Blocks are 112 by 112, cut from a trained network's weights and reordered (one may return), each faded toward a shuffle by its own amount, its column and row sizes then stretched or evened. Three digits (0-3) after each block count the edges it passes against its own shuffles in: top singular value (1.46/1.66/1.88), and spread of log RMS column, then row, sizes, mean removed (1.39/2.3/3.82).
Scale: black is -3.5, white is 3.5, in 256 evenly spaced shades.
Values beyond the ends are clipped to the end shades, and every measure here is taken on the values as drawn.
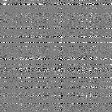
2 2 3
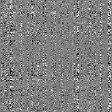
2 3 2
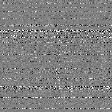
3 1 3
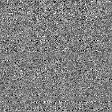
0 1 2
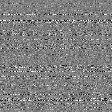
2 0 3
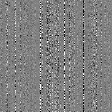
3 3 0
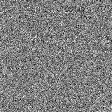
1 0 1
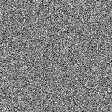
2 0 0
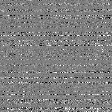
1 1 3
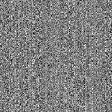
2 2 0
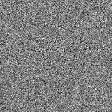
2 0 1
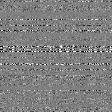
3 0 3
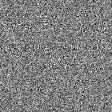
0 0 1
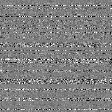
2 1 3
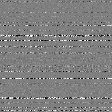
3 0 3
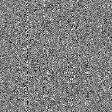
2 2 1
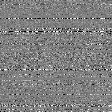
3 0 3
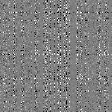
2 3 2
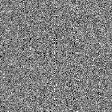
1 2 0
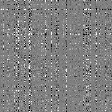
2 3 2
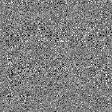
1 2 2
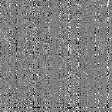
2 3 2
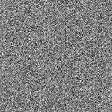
1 1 0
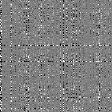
3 3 2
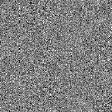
2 2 0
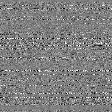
0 0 3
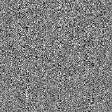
1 2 1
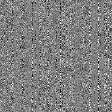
0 3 0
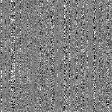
3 3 0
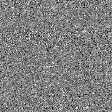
1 0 1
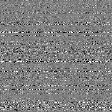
1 1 3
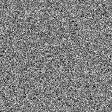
0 0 1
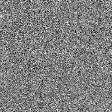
0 1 1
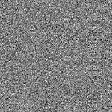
3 1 0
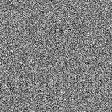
3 0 0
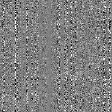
2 3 1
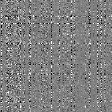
3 3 2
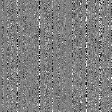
2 3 0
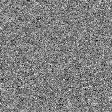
0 0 1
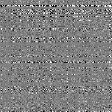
3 2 3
